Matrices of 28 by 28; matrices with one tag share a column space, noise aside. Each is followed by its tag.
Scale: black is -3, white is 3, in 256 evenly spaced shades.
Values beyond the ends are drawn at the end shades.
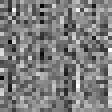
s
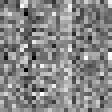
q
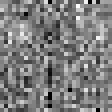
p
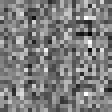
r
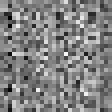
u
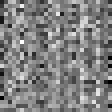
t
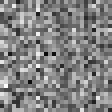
u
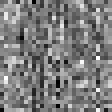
p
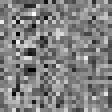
r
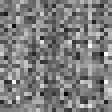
t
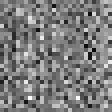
t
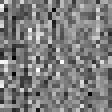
p
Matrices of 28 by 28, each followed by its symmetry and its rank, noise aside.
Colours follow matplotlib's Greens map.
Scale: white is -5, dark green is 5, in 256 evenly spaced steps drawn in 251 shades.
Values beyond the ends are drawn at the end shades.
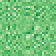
symmetric, rank three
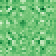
symmetric, rank two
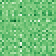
no symmetry, rank three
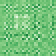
symmetric, rank two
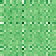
symmetric, rank one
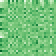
no symmetry, rank two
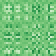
no symmetry, rank two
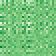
no symmetry, rank two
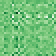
antisymmetric, rank two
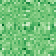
no symmetry, rank three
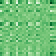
no symmetry, rank one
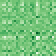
symmetric, rank two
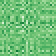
no symmetry, rank two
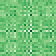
symmetric, rank one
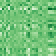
no symmetry, rank two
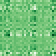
antisymmetric, rank two
